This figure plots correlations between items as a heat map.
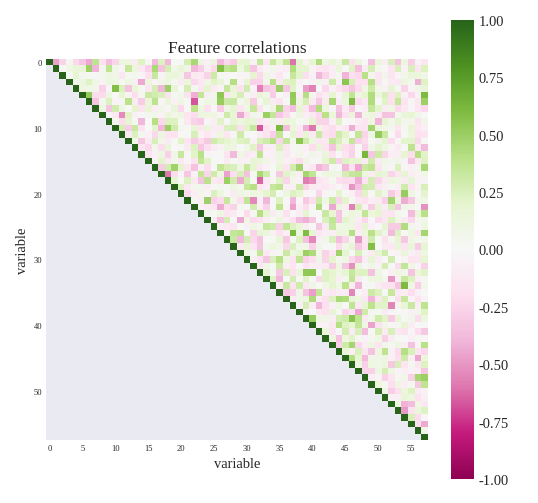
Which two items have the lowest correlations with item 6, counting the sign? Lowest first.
22, 0
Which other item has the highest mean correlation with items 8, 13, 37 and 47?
55
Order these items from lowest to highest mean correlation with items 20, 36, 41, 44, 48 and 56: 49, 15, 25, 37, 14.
49, 15, 37, 25, 14
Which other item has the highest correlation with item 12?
38
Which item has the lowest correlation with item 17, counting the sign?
18
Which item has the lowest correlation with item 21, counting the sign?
31
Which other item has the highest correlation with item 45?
3
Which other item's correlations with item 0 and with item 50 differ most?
37
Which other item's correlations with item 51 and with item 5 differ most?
57
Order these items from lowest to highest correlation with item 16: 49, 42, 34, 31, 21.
42, 21, 34, 31, 49
